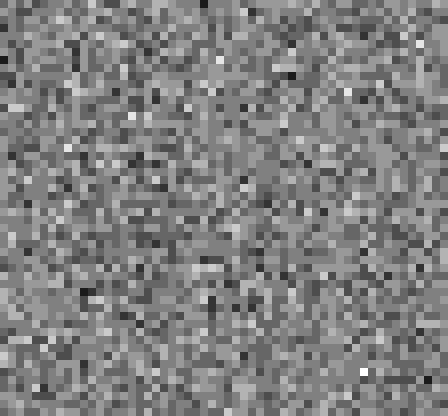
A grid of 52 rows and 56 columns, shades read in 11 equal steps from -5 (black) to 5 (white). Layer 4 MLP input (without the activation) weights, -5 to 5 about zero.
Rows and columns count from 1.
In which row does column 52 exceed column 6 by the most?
49
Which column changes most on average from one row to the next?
46
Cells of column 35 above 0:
14
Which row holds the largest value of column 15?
21
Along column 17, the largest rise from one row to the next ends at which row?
15
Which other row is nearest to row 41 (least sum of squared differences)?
29
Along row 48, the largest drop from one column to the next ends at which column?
54
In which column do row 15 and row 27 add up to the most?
17
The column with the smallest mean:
18
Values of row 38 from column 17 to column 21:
-1 -2 -2 0 1
